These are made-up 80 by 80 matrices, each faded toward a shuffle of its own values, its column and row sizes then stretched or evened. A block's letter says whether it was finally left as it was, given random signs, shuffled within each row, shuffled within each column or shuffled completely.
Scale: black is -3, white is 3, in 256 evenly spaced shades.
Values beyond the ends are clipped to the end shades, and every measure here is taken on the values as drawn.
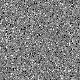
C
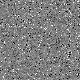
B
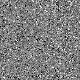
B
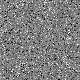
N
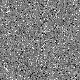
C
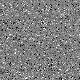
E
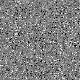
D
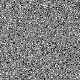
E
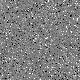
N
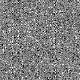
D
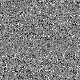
E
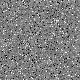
N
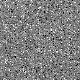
C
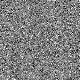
C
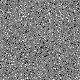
C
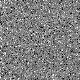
C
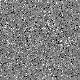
B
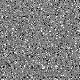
D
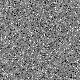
N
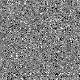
D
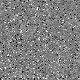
D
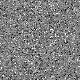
C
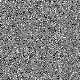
B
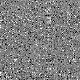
D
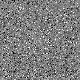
B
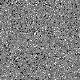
B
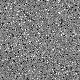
N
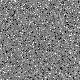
N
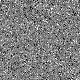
N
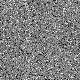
N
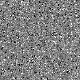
B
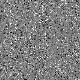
C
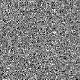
D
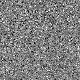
E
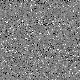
E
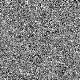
E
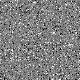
B
